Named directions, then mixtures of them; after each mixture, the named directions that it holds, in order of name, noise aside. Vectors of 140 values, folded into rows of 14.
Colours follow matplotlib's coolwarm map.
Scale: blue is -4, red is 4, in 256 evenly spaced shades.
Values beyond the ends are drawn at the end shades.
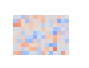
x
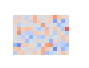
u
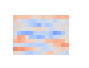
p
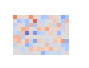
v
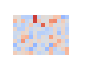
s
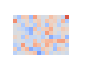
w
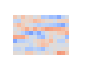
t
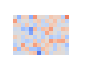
w.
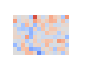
s, w.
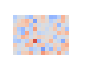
t, u, v.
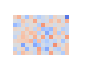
s, w, x.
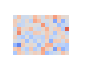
u.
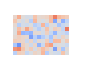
p, u.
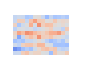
p.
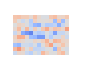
p, t, u.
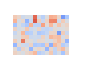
s, v.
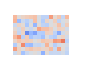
p, v, w.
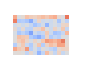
p, w.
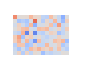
v.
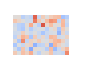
s.
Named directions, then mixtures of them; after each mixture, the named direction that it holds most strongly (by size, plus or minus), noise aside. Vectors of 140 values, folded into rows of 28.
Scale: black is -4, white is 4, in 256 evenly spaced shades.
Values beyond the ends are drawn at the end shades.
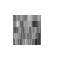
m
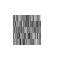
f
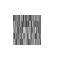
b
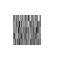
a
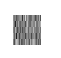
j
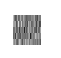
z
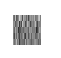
a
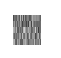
b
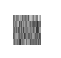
a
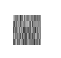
b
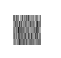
a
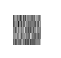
z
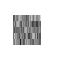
f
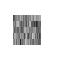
m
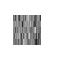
f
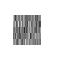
z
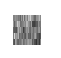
m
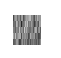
z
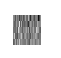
a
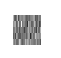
z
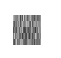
b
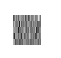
a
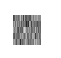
b
